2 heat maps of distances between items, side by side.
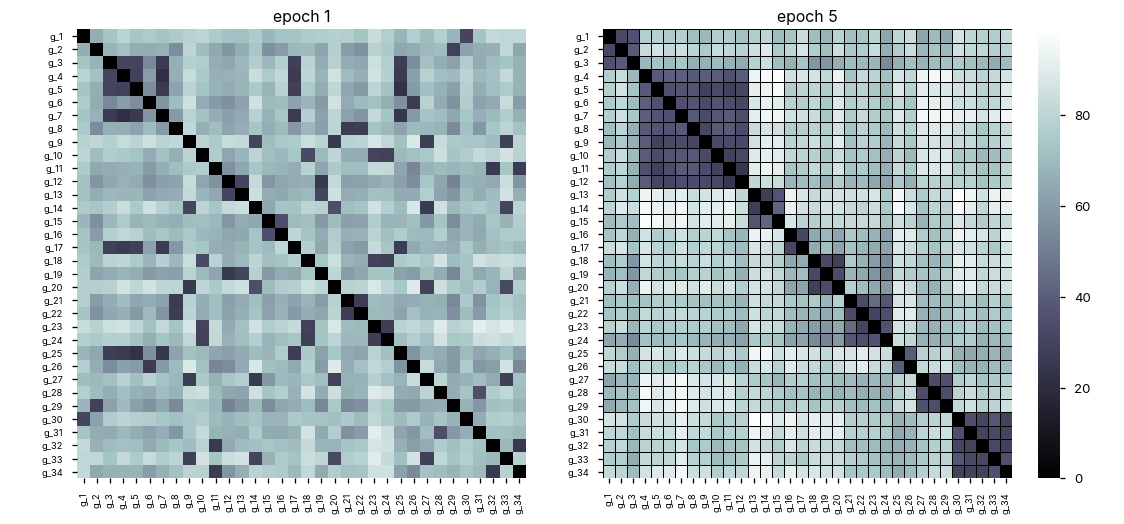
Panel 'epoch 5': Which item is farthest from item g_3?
g_14
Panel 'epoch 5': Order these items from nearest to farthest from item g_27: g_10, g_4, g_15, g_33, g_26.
g_15, g_33, g_26, g_10, g_4
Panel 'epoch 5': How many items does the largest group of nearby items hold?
9
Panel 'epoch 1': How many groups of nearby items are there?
11
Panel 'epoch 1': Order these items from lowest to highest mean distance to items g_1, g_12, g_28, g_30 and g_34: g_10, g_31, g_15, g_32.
g_31, g_32, g_15, g_10
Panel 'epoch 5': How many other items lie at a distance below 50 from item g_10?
8
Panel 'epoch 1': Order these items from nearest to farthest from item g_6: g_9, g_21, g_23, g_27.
g_21, g_23, g_27, g_9
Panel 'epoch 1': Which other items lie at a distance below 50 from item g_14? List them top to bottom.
g_9, g_20, g_27, g_33
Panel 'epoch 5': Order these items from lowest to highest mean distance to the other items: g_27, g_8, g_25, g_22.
g_8, g_22, g_27, g_25
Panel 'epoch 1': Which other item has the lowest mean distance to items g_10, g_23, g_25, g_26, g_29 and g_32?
g_6
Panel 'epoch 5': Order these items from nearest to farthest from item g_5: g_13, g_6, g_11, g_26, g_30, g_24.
g_11, g_6, g_24, g_26, g_30, g_13
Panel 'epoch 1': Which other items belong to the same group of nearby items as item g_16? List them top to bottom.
g_15
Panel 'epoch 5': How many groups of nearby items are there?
9
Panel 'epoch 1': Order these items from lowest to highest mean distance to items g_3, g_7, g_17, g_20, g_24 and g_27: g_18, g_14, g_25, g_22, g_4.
g_25, g_4, g_14, g_22, g_18
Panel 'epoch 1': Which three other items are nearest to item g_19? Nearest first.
g_12, g_13, g_29
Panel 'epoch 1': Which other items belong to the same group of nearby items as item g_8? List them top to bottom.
g_21, g_22
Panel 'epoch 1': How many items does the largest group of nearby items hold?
6
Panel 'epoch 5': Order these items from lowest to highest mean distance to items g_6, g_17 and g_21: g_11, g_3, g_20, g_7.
g_11, g_7, g_3, g_20
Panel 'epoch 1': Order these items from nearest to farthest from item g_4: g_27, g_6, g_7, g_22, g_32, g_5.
g_7, g_5, g_6, g_22, g_32, g_27
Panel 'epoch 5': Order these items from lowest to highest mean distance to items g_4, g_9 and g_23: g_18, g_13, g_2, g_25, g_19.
g_19, g_18, g_2, g_25, g_13
